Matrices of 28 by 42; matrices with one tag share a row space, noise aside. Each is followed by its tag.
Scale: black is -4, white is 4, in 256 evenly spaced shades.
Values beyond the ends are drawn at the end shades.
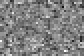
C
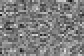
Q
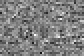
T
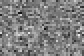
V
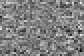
Q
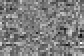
Q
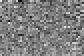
V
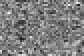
V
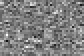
C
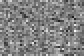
T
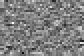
C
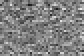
C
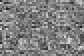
Q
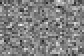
T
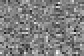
T
